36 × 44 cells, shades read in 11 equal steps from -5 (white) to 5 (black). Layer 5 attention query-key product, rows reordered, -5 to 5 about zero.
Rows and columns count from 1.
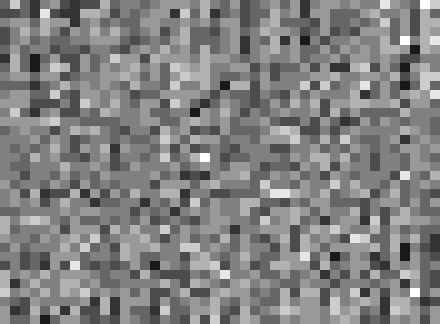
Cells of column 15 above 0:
12
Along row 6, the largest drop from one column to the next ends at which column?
43
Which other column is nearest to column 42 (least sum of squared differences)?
1
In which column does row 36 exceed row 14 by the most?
5
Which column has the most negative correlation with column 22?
10
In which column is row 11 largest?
37
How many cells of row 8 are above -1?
23
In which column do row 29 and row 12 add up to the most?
41
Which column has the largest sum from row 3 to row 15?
4
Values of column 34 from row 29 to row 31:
4 1 0
